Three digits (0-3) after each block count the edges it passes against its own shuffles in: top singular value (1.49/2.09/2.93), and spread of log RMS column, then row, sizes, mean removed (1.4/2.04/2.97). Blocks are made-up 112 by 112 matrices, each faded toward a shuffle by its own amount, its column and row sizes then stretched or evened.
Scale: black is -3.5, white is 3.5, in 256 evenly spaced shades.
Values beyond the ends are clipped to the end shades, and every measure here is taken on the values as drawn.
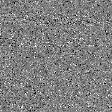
0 1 2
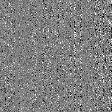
1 3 0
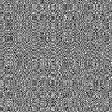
3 2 0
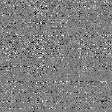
0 1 3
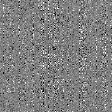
1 3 1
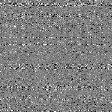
2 0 3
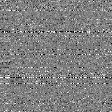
2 0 3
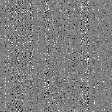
1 3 1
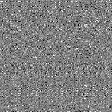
2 0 2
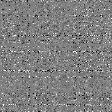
1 2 3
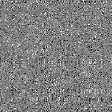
2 2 1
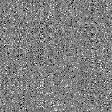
2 1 0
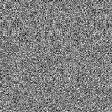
2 1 1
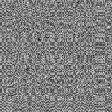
3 0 0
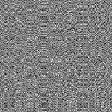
3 1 0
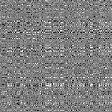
3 1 3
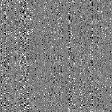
2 3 1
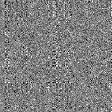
2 2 1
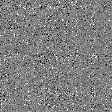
0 2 2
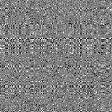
3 2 3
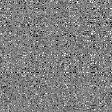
1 2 3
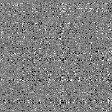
1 2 3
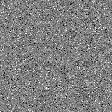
1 0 0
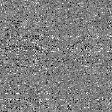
1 2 2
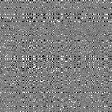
3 2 3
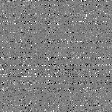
0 2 3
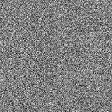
2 1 1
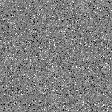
1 0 1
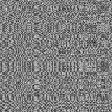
3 1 0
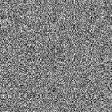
2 2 1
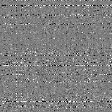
2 1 3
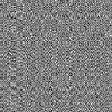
3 2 1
